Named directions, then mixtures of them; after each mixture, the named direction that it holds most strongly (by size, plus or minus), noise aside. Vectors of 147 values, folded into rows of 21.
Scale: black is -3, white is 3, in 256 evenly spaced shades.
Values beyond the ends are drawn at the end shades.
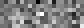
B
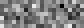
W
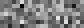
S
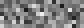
W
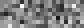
S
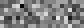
W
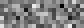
W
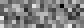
W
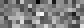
B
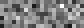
W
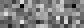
S
